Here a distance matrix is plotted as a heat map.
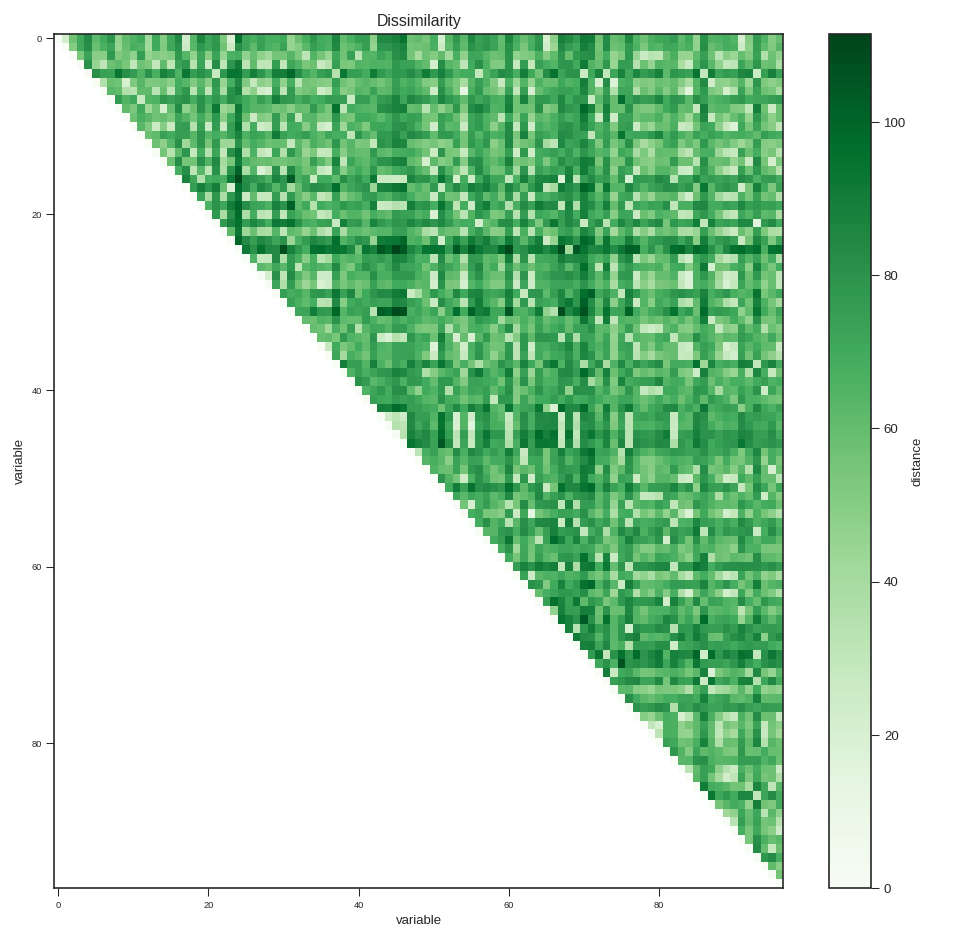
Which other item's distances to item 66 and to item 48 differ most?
42
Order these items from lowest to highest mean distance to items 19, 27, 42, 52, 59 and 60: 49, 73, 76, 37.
76, 49, 37, 73
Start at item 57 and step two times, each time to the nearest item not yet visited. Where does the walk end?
64
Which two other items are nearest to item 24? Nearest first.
68, 40
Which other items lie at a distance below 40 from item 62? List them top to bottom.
29, 47, 48, 75
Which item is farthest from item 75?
71
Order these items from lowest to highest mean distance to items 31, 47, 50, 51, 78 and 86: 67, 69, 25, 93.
25, 93, 69, 67
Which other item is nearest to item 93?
21
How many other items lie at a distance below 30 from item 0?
6
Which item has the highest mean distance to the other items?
24
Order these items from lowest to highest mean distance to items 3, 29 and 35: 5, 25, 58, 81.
25, 5, 58, 81
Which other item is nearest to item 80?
78
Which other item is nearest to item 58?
41
